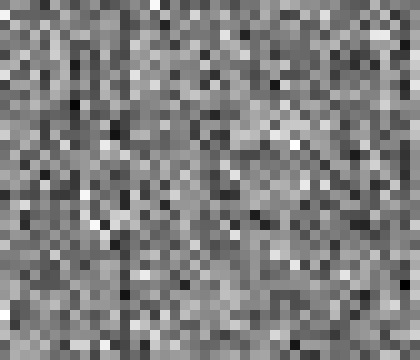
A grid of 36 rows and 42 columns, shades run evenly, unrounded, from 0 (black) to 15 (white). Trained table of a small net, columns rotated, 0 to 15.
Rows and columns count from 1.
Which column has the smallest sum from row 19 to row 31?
13
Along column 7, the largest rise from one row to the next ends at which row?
15
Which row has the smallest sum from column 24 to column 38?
23
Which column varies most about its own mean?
1
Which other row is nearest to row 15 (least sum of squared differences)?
27
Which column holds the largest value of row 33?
14
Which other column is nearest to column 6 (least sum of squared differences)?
4
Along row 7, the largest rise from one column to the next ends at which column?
39
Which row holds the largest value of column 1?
32
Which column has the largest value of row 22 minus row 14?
12
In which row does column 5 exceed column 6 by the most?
19
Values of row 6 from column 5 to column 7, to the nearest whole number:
8 12 9
